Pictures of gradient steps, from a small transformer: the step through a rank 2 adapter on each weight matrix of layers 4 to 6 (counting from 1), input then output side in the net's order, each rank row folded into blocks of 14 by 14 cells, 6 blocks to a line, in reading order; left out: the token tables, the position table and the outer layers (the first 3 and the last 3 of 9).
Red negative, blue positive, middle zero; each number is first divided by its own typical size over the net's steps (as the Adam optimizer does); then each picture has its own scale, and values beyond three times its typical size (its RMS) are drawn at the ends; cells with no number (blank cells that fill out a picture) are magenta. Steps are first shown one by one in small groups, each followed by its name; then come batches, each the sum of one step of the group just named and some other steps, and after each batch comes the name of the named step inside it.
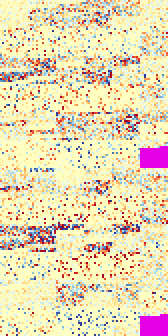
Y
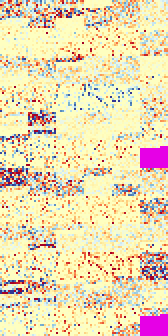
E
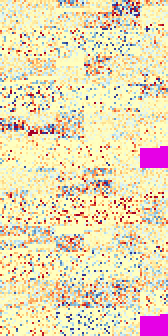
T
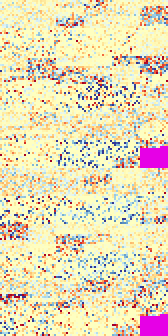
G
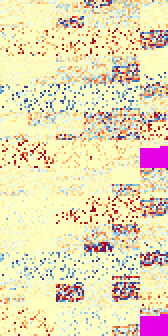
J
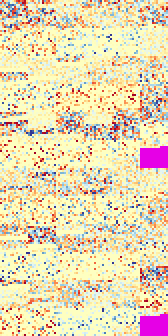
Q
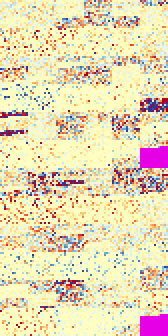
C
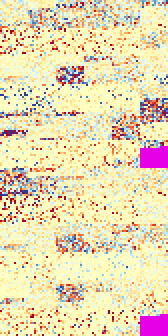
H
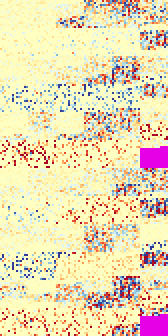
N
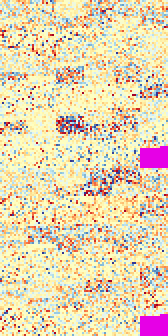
Q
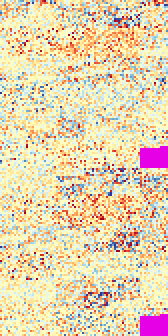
T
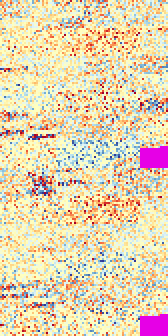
C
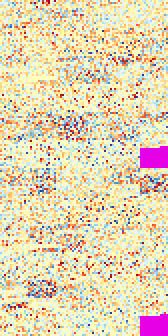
Q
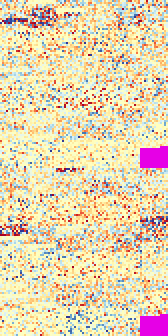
T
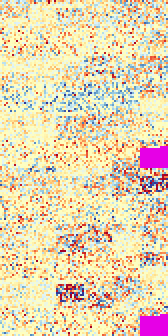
N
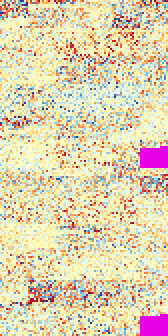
T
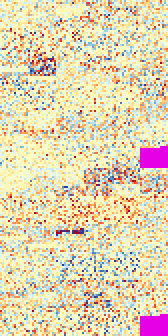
T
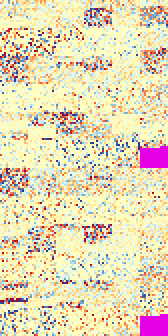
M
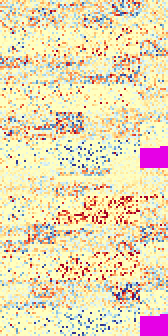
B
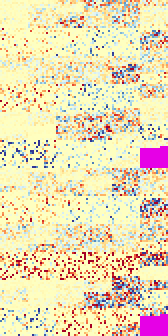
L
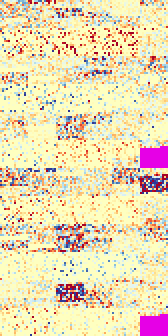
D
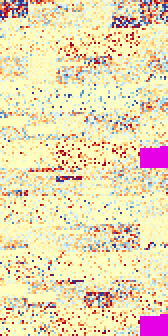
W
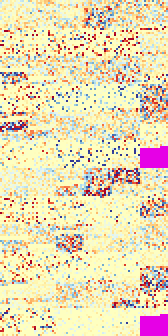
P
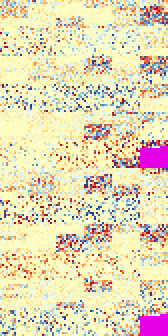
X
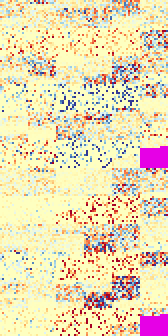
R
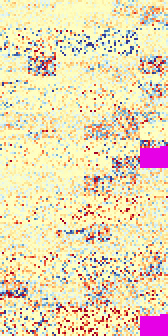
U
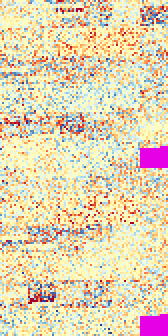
M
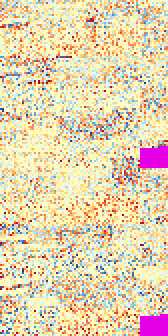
R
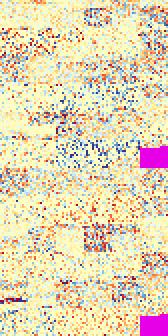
M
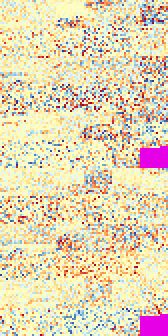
X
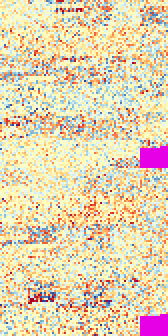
U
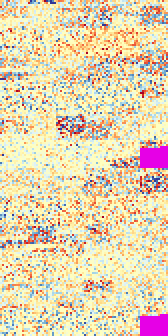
X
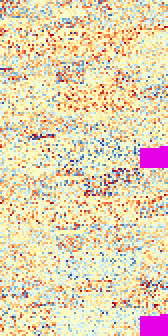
P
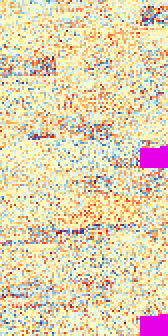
U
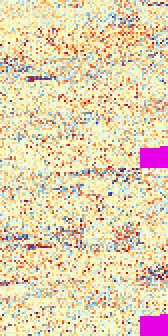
P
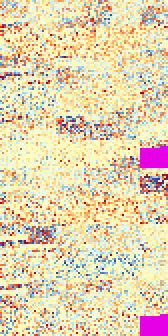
D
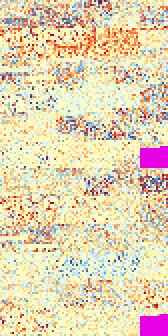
D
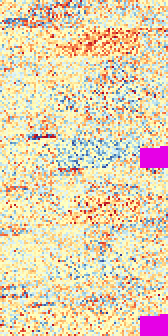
R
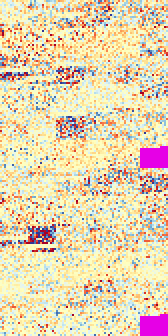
X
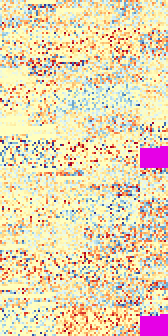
L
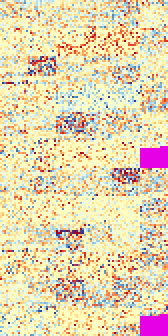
L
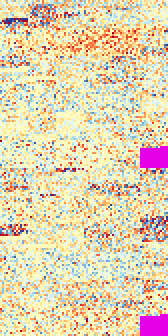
R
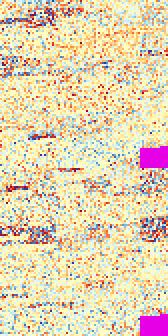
X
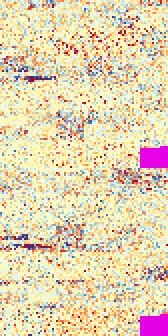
U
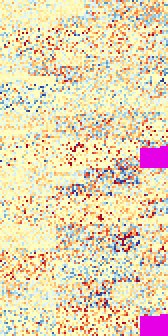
U
